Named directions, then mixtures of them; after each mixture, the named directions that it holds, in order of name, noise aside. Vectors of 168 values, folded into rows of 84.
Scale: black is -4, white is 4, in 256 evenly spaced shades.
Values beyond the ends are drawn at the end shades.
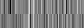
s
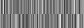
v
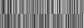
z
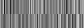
s, v.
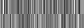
v, z.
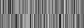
s, v.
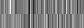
s.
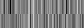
s.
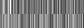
s, z.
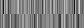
v, z.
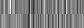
s.
